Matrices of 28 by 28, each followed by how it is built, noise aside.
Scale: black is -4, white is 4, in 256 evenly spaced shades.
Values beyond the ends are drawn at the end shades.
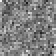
smooth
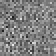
low rank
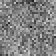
smooth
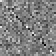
diagonal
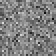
repeating rows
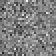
repeating rows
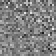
upper triangular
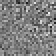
upper triangular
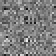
low rank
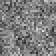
smooth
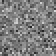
repeating columns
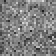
smooth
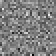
low rank
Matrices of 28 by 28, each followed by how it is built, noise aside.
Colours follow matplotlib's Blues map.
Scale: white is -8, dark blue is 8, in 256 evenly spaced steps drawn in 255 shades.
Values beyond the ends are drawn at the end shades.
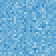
uneven columns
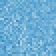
lower triangular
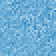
upper triangular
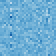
uneven columns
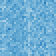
repeating rows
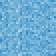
repeating rows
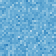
Hankel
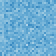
repeating rows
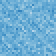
Toeplitz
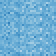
repeating rows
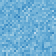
Hankel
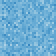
repeating rows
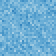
Toeplitz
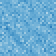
Toeplitz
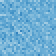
Toeplitz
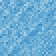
Hankel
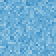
noise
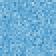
noise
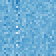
uneven columns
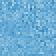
upper triangular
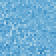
lower triangular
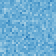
noise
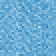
repeating rows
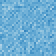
Hankel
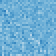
lower triangular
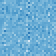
uneven columns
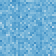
repeating rows
